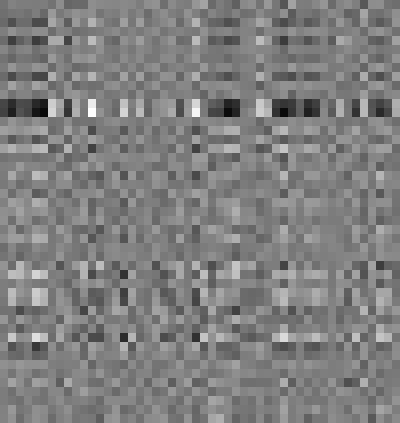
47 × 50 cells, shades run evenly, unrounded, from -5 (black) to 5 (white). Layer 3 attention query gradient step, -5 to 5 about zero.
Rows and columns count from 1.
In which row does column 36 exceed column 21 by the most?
38
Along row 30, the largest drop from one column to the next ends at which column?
48
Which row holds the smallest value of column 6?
13
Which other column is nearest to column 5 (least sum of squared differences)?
2
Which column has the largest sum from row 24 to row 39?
5
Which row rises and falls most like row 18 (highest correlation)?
1
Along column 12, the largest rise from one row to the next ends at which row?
12
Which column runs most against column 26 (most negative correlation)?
21
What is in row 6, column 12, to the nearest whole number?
0
